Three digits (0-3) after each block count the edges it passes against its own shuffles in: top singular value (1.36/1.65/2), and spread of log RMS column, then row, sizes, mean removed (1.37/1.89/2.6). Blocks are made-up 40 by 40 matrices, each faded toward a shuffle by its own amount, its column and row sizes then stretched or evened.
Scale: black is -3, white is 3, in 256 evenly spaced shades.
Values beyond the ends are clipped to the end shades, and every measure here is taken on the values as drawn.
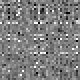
3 2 2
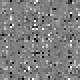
0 2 2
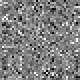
2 1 0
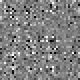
0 2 2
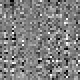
2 3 1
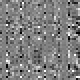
3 3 1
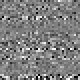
1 0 3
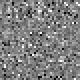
0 0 1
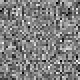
2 1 1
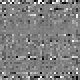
2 1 3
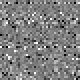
2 0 2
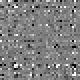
2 2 3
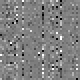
2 3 0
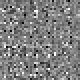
0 2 2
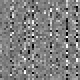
3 3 0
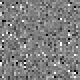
0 1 1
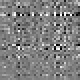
3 2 3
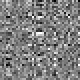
3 2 2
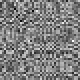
3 0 1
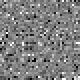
1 0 2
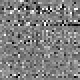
2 0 3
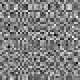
3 0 1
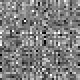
3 2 1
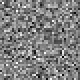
2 0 0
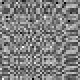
3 0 0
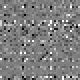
2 2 3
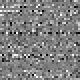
0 0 3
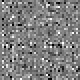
1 2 2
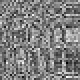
3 1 1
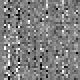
1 3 0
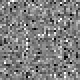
1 1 0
